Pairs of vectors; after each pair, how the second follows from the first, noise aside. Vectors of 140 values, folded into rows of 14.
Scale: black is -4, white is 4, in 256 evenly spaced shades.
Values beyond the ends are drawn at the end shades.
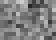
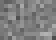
wrapped around, shrunk.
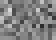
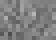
wrapped around, shrunk.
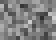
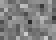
negated, partly zeroed.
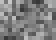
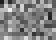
sign-scrambled.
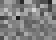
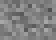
wrapped around, shrunk.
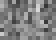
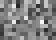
sign-scrambled.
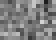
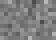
negated, shrunk.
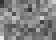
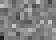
negated, partly zeroed.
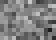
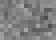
wrapped around, shrunk.
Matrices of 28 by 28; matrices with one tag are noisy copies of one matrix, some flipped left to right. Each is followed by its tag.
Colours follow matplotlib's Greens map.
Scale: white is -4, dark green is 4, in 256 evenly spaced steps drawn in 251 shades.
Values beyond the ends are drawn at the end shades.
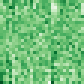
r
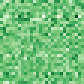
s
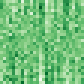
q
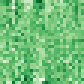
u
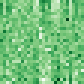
u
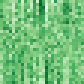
q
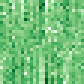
q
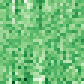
u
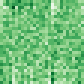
r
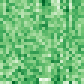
u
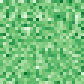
s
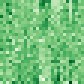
u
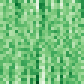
q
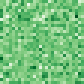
s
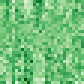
u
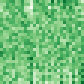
r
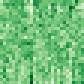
r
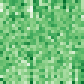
r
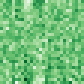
u
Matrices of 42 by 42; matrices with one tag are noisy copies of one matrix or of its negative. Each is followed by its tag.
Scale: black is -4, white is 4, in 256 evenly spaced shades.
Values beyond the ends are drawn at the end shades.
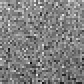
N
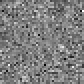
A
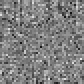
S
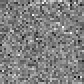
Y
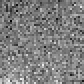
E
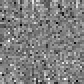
S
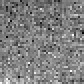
E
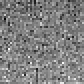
N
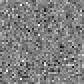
A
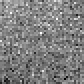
E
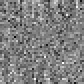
S
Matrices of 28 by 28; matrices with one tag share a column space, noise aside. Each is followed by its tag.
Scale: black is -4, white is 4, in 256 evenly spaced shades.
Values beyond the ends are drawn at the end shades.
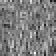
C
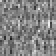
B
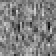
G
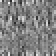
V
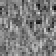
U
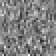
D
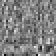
D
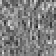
B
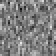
B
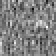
B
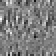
V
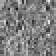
B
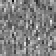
B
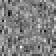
D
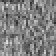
B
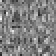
D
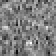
B
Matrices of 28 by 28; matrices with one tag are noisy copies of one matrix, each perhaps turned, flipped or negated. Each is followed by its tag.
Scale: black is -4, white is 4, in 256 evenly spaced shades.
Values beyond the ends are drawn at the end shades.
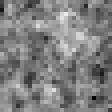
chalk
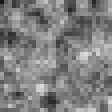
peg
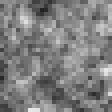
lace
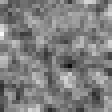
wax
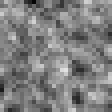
wax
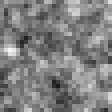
peg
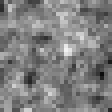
chalk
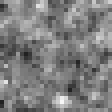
peg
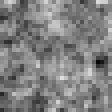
peg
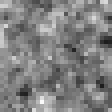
lace
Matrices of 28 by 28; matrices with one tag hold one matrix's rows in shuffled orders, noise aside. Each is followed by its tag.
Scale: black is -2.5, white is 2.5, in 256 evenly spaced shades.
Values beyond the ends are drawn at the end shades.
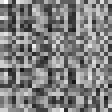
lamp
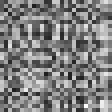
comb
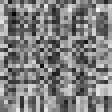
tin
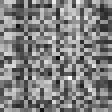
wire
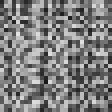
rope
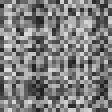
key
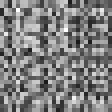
rope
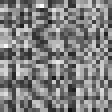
lamp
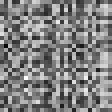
comb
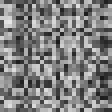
wire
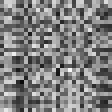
wire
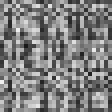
rope
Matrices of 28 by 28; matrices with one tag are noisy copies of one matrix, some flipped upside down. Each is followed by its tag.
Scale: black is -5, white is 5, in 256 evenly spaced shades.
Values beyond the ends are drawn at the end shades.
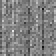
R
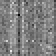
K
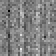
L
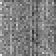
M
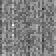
R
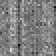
K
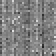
R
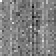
M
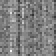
K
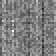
R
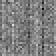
R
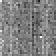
M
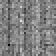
L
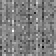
R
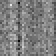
K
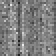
K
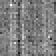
K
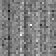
L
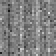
L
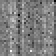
K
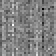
R
